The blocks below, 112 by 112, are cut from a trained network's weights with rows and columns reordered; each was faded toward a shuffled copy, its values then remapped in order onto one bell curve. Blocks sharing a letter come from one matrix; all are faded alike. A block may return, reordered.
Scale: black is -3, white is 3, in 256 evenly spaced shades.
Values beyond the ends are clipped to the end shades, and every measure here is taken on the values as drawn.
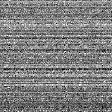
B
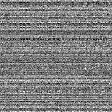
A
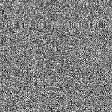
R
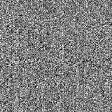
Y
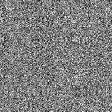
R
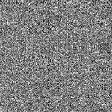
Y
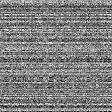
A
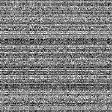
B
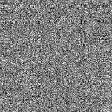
R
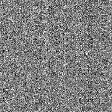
Y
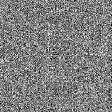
Y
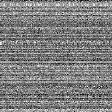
B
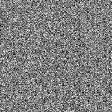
R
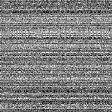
A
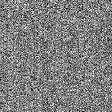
Y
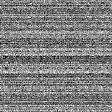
B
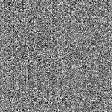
Y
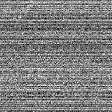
A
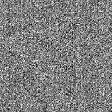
Y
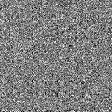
R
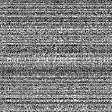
B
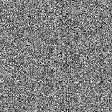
Y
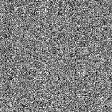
Y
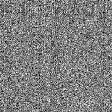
Y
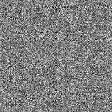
Y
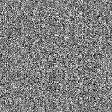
Y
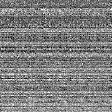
B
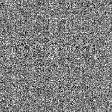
R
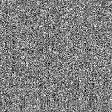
Y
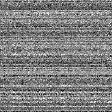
B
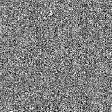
Y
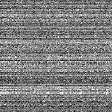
B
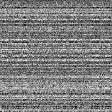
A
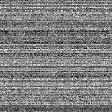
B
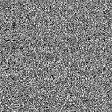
R
